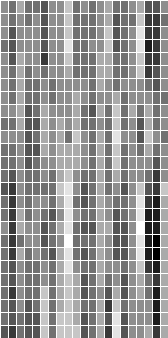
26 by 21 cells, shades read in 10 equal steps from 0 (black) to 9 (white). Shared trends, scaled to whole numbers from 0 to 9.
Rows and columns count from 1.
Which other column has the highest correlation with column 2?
20
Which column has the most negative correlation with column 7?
21
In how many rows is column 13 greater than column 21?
10
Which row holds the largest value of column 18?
18
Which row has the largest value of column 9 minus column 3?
19
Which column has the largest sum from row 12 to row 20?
9
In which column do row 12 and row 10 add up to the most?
15
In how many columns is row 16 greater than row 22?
5
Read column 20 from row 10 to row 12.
4 5 4
